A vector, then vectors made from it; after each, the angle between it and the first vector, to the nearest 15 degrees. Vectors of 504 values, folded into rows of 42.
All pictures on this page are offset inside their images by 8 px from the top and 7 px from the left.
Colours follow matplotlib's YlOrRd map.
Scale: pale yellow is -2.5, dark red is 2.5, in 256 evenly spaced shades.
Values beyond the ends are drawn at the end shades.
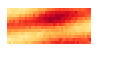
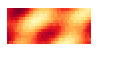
120 degrees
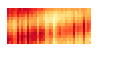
150 degrees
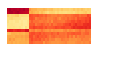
105 degrees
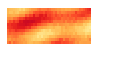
45 degrees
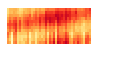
30 degrees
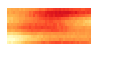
45 degrees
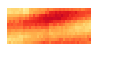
15 degrees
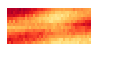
150 degrees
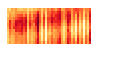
60 degrees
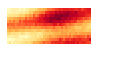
15 degrees
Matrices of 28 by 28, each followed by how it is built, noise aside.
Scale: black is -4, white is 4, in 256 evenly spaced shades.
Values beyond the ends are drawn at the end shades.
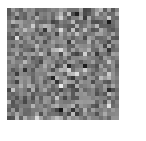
uneven columns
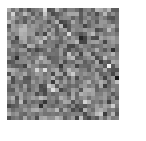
Toeplitz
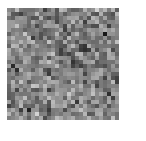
Toeplitz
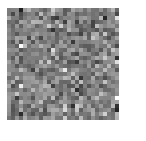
uneven columns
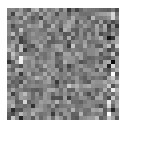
uneven columns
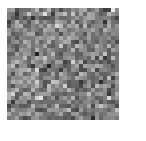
Hankel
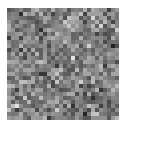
Toeplitz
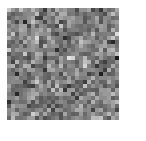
Hankel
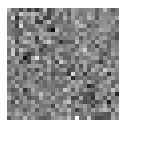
block diagonal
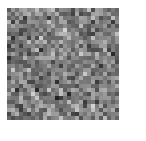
Toeplitz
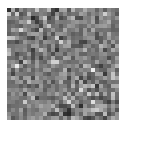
block diagonal
